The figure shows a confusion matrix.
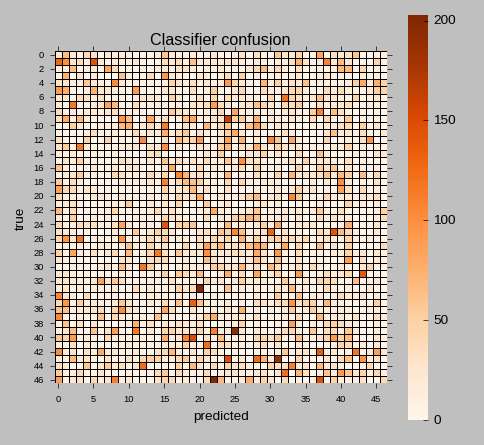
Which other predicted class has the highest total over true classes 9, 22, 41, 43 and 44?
24
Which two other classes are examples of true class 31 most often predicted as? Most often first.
43, 34
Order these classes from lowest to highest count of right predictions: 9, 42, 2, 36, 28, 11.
11, 36, 2, 28, 9, 42
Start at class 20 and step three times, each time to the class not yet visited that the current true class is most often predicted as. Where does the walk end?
15
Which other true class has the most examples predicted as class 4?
44
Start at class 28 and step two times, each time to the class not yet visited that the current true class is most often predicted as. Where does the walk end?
37
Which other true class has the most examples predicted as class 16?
42
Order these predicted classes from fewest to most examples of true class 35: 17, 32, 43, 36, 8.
43, 8, 32, 36, 17
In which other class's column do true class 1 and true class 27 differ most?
5
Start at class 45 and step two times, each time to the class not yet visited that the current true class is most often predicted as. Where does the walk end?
6
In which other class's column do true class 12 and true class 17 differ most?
30
